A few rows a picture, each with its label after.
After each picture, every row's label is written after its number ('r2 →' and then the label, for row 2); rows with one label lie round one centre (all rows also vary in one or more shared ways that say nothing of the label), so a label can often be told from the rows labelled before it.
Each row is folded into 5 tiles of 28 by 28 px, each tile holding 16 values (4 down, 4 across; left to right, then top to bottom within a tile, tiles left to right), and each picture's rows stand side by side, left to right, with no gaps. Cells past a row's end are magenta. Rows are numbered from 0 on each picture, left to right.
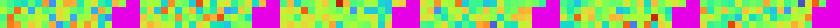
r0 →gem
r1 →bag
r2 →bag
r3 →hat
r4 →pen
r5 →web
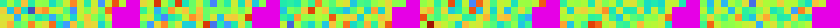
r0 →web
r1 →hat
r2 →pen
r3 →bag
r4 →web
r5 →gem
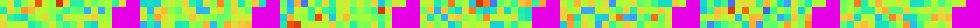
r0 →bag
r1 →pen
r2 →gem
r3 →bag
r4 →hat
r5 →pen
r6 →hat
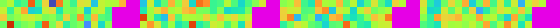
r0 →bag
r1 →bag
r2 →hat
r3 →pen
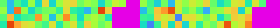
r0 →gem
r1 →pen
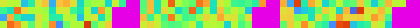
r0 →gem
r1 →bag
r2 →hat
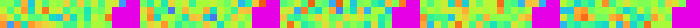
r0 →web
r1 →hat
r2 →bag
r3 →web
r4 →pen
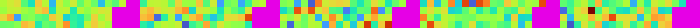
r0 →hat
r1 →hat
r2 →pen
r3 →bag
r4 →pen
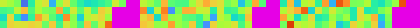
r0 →gem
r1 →web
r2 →bag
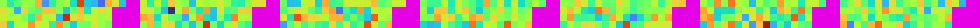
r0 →web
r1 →hat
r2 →pen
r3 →pen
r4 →hat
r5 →hat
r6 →web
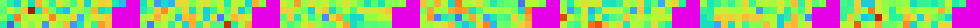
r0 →pen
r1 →pen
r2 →hat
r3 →hat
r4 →web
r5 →pen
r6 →gem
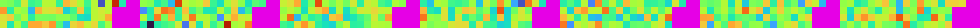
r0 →web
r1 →pen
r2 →hat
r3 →web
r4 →web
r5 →web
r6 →pen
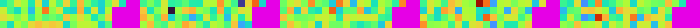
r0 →web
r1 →web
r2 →bag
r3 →bag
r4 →gem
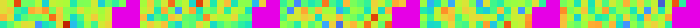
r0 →hat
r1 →bag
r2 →pen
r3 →pen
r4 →web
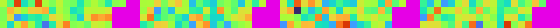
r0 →hat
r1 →hat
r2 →hat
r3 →gem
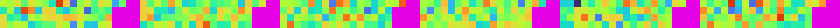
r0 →bag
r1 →hat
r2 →bag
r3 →web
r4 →pen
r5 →bag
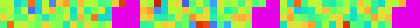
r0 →bag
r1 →hat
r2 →hat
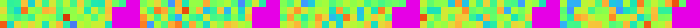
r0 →web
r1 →web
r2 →gem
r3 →web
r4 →pen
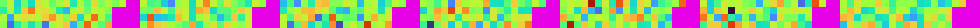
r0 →pen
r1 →gem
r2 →pen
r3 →pen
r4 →bag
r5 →web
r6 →hat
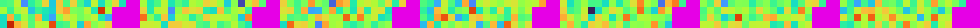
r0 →gem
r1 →web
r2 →bag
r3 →pen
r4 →web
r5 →gem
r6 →pen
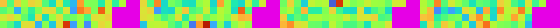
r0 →hat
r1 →hat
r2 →bag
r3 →hat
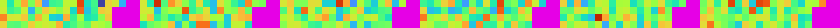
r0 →web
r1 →hat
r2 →bag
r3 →web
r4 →gem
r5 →bag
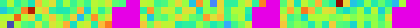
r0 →pen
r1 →bag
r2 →bag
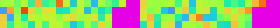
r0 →bag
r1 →hat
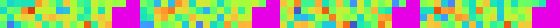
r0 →pen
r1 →pen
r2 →hat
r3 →gem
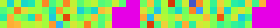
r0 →gem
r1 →bag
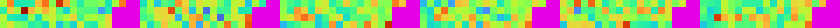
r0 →bag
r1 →pen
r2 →pen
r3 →pen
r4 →hat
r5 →pen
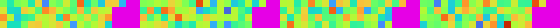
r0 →web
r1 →bag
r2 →bag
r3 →pen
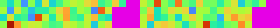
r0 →gem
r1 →hat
